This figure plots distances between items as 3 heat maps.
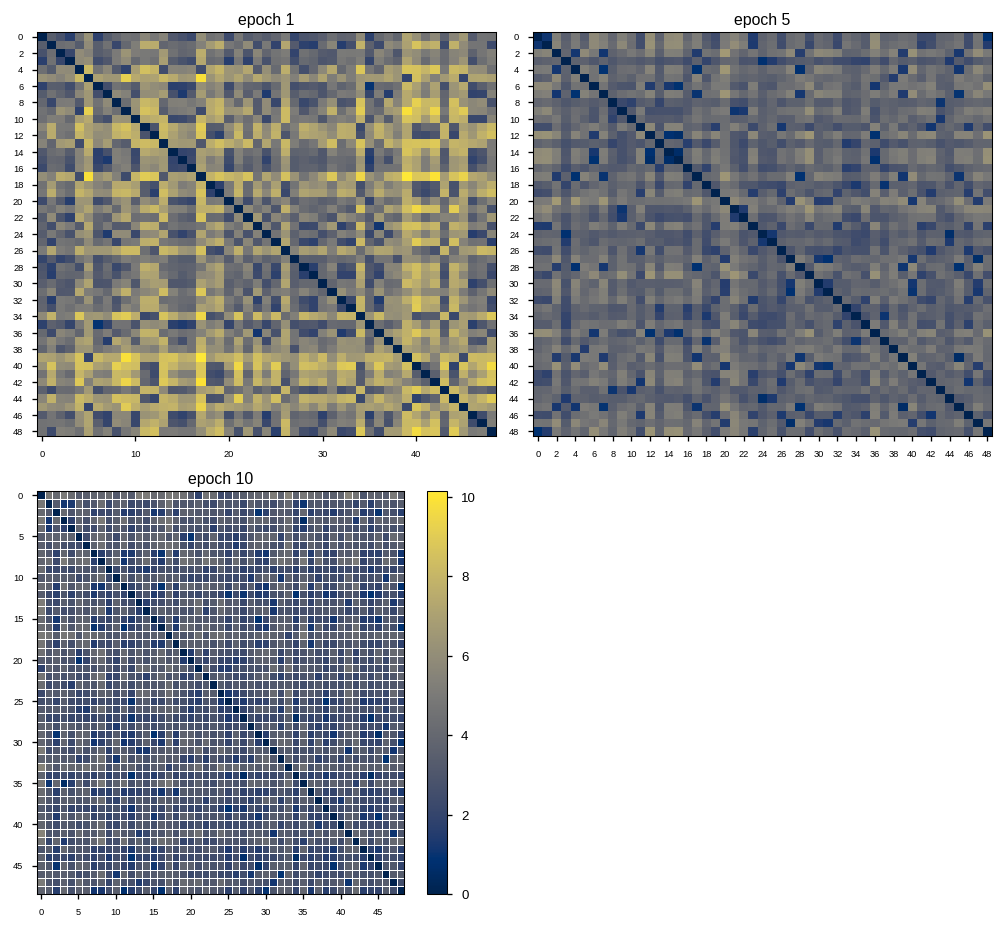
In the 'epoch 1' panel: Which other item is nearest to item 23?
36
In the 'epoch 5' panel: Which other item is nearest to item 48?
0
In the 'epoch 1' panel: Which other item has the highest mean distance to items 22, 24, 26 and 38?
17
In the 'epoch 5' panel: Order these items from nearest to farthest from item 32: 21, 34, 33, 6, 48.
48, 34, 33, 6, 21
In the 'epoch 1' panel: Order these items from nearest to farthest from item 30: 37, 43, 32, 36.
43, 37, 32, 36
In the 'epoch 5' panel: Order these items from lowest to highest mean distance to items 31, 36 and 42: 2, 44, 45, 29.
44, 29, 45, 2
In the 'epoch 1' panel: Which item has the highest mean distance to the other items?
39
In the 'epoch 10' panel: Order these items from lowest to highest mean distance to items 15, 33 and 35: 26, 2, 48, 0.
2, 48, 26, 0
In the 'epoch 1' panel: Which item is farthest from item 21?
40
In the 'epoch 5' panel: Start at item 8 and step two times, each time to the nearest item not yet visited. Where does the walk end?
10
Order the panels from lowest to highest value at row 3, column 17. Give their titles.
epoch 5, epoch 10, epoch 1
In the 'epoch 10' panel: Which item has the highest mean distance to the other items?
0
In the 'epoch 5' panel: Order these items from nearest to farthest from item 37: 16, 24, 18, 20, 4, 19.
18, 16, 24, 19, 4, 20
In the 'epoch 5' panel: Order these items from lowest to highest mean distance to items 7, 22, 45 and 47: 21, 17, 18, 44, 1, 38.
17, 44, 18, 21, 38, 1
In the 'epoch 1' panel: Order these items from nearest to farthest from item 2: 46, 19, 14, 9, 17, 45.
46, 14, 19, 45, 9, 17
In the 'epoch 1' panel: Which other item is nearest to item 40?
44
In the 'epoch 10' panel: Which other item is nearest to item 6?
26
